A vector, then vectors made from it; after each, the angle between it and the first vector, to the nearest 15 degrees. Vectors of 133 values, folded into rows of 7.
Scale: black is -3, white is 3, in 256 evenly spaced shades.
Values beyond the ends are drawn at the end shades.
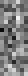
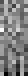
105 degrees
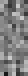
90 degrees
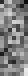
60 degrees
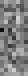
15 degrees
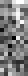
60 degrees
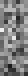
165 degrees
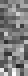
75 degrees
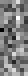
15 degrees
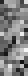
75 degrees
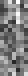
45 degrees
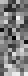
30 degrees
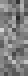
150 degrees
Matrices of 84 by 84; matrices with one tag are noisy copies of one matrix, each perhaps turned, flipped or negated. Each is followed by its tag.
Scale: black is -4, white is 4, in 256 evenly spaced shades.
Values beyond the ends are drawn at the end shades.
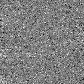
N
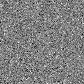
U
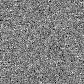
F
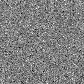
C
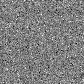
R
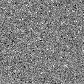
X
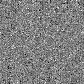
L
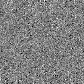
L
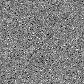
X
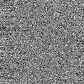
N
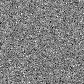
R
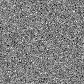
X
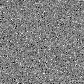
R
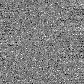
N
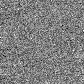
N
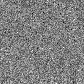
C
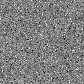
R
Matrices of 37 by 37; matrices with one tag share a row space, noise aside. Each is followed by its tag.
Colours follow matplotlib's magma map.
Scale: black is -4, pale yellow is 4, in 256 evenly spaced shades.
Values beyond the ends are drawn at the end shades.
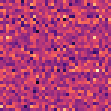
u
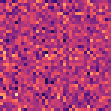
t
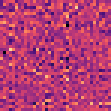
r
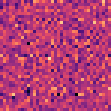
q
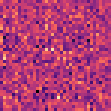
t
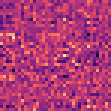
u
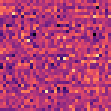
u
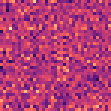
u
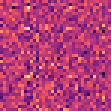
q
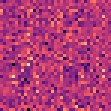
q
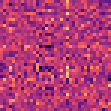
r
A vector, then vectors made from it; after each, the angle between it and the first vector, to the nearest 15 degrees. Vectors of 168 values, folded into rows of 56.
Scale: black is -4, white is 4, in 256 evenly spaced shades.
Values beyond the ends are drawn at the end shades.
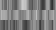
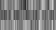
150 degrees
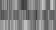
165 degrees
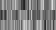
135 degrees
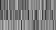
120 degrees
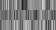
135 degrees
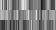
30 degrees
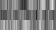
165 degrees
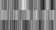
15 degrees
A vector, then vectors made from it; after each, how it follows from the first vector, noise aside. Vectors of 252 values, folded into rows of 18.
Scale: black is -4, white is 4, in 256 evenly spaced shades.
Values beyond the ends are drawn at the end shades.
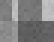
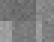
reversed, shrunk.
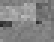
reversed, negated, partly zeroed.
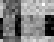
wrapped around, negated, scaled up.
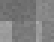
reversed, shrunk.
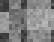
wrapped around, negated.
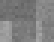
reversed, shrunk.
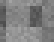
wrapped around, negated, shrunk.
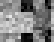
wrapped around, negated, scaled up.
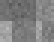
reversed, shrunk.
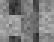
wrapped around, negated.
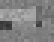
reversed, negated, partly zeroed.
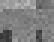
reversed, negated, partly zeroed.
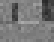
negated, partly zeroed.
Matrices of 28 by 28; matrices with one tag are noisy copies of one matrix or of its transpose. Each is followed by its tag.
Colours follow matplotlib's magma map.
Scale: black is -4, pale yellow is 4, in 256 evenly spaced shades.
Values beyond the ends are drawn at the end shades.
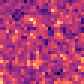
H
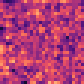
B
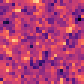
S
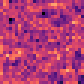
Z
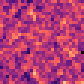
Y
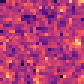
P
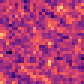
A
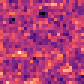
Z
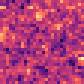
S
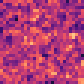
Y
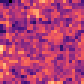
B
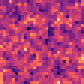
H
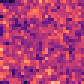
B
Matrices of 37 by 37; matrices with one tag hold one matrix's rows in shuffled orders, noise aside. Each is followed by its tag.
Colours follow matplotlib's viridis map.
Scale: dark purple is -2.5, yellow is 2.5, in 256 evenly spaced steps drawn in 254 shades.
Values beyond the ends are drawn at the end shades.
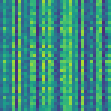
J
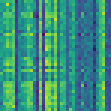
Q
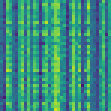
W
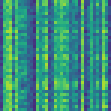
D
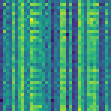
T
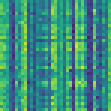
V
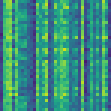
D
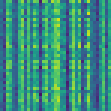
W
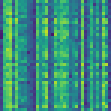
D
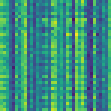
V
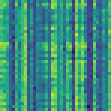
V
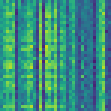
Q
